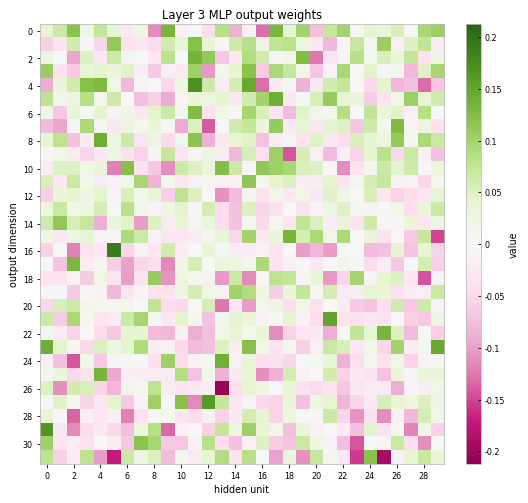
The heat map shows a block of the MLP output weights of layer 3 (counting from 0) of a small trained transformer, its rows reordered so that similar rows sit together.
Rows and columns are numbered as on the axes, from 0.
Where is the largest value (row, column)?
16, 5
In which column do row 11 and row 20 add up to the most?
2
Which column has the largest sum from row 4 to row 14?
15
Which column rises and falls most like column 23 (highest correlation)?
25
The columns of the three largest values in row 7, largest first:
26, 17, 3
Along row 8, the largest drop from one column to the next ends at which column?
12
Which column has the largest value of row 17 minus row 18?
28
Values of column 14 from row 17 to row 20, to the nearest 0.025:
0.025 0.075 0.1 -0.025
